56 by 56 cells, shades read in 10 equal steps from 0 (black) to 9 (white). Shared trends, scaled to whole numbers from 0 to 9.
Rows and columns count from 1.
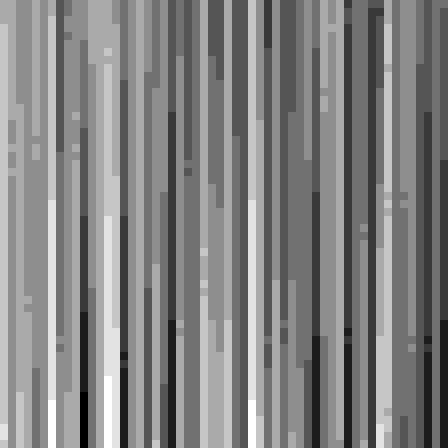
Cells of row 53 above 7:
4
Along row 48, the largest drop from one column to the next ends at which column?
16
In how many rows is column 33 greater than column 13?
4
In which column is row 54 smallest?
11
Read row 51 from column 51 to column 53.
4 4 3
